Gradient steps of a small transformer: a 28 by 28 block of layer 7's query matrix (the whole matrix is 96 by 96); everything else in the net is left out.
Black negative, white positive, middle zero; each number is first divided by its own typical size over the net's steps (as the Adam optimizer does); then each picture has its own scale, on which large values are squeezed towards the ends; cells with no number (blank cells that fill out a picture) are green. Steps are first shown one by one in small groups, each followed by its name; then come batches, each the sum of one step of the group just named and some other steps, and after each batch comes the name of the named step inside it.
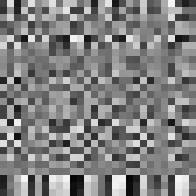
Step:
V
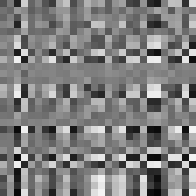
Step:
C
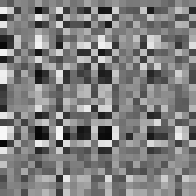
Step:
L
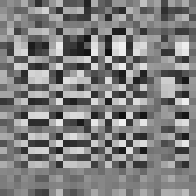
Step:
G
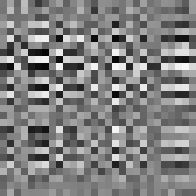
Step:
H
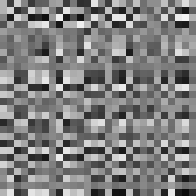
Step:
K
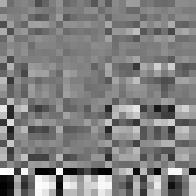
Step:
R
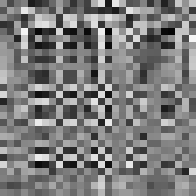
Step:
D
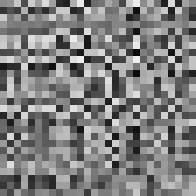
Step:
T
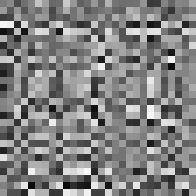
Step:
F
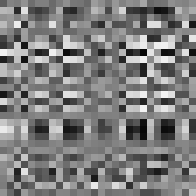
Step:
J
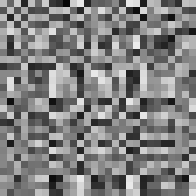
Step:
T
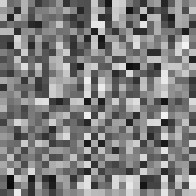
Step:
G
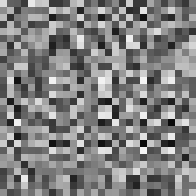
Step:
V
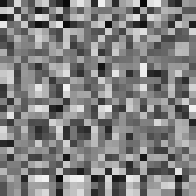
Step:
L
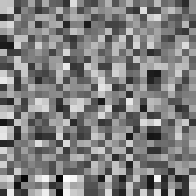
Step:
L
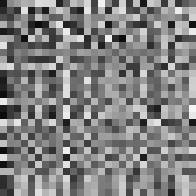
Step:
V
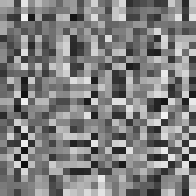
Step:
C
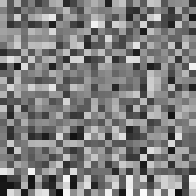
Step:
T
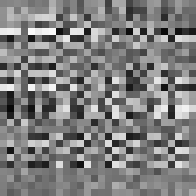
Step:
J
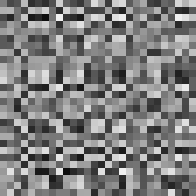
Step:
K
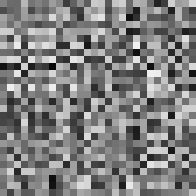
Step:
T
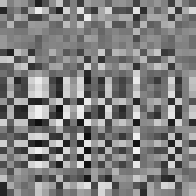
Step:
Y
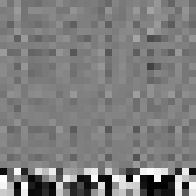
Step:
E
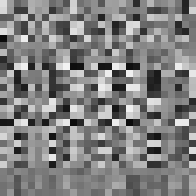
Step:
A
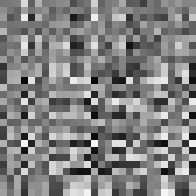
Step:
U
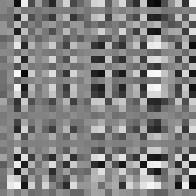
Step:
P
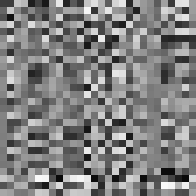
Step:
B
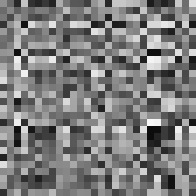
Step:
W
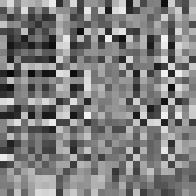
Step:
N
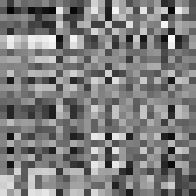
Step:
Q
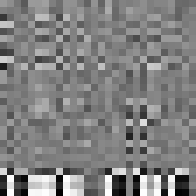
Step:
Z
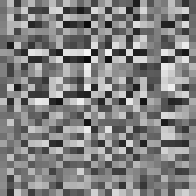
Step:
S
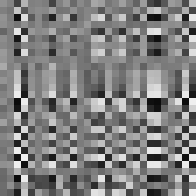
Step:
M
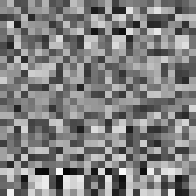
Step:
Z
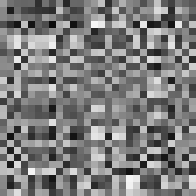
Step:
Q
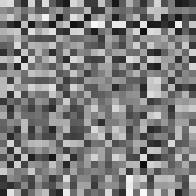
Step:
Z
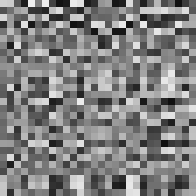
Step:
S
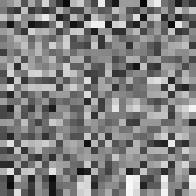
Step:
U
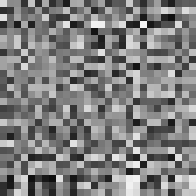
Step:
Y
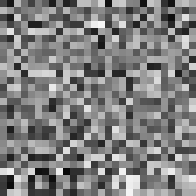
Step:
P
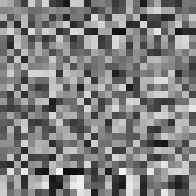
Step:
U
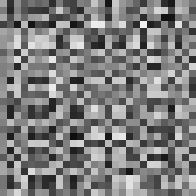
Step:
Q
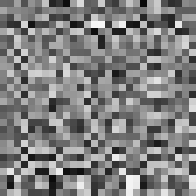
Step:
U
